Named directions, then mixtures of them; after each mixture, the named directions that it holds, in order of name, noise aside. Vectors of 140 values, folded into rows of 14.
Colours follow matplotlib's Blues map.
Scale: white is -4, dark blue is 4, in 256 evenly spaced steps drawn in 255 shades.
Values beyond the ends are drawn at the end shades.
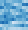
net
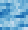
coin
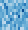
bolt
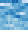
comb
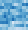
net.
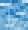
comb.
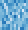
bolt.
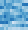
net.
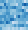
bolt, net.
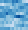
coin, comb.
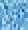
bolt.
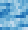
coin.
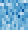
bolt, comb.
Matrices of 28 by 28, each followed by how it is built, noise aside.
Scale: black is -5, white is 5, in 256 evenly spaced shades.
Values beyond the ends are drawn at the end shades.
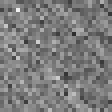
Toeplitz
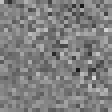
upper triangular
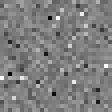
sparse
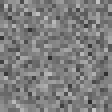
noise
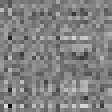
low rank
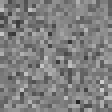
block diagonal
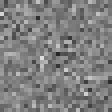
block diagonal
